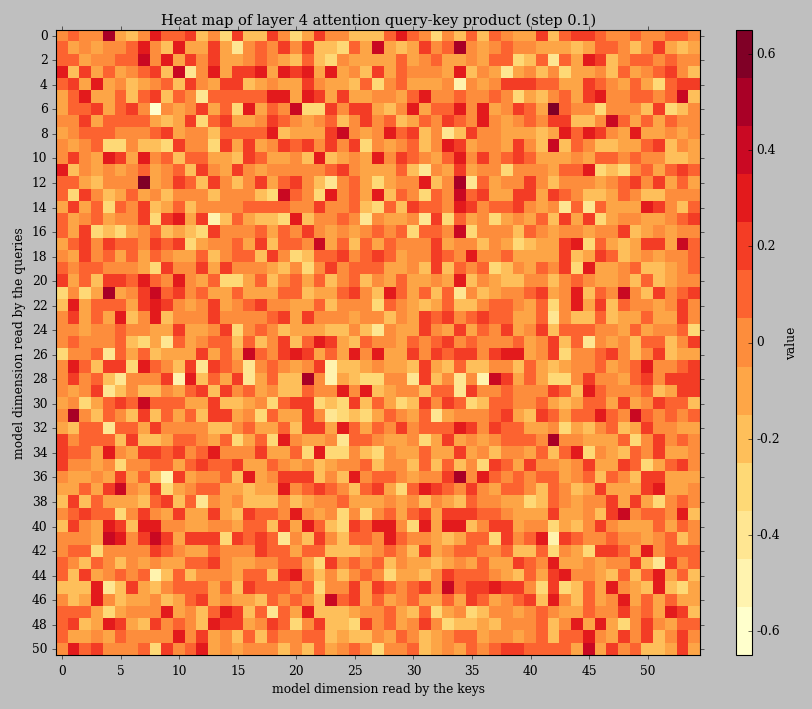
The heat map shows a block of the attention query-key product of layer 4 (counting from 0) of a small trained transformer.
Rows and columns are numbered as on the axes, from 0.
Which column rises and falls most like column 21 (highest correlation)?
37
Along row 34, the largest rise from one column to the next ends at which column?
22
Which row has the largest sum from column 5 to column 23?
3
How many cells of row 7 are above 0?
24
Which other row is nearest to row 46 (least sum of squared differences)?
43
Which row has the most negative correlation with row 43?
17
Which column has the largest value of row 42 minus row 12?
35
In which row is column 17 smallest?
31
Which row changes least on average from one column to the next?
42
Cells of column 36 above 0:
15
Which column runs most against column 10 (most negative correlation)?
11
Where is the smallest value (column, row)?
8, 6
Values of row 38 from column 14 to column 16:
-0.1 0 -0.2
